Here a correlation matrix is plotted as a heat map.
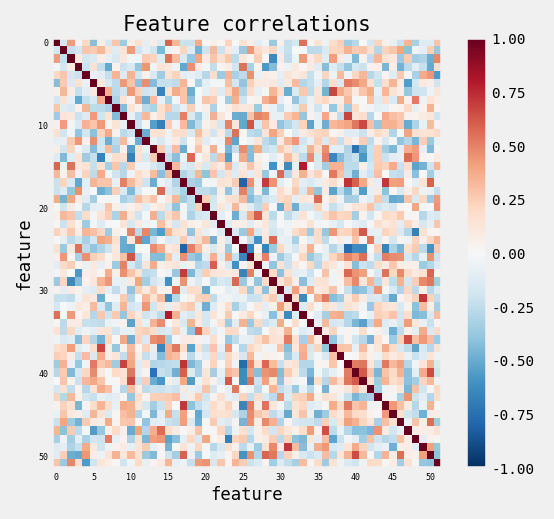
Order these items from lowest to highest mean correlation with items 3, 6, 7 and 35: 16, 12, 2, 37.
12, 2, 16, 37
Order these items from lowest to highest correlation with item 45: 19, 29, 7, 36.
19, 36, 29, 7
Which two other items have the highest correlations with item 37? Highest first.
6, 16
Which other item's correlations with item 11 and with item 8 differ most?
7
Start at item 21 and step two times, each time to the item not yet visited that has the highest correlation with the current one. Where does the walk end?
9
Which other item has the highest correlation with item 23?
41
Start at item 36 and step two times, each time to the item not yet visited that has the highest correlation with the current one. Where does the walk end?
14
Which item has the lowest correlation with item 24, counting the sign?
27
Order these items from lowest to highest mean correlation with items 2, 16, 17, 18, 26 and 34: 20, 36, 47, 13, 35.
20, 35, 13, 36, 47
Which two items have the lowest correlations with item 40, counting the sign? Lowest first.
13, 25
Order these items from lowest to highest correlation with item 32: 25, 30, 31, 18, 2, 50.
25, 2, 50, 31, 18, 30
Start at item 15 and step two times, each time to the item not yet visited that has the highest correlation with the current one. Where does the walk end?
0
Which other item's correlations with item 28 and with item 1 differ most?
47
